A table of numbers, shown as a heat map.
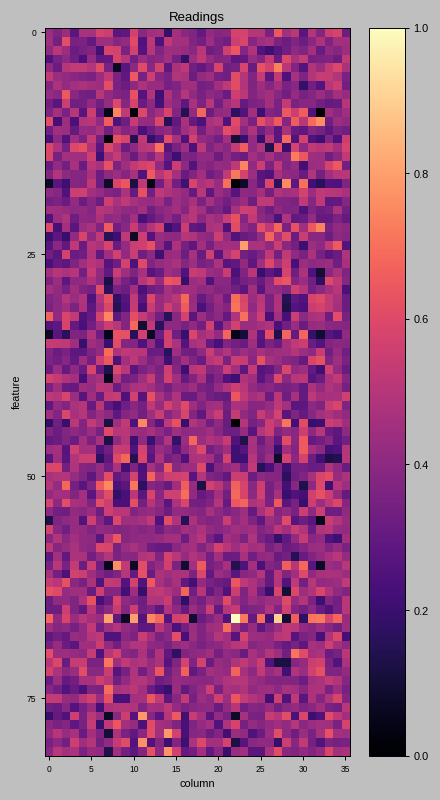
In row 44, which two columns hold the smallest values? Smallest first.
22, 7
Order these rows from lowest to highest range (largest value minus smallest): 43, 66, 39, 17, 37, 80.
43, 37, 39, 80, 17, 66
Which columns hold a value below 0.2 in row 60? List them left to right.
7, 10, 16, 22, 32
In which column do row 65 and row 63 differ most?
28
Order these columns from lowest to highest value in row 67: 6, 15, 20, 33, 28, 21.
15, 6, 33, 20, 28, 21
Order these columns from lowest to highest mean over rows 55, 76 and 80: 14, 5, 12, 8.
12, 14, 5, 8
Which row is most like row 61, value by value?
18
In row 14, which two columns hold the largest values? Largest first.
29, 30
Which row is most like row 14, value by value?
70
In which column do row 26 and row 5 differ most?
10
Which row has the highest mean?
66
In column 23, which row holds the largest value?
24
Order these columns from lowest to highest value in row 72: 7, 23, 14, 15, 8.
8, 14, 15, 23, 7
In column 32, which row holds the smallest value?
9
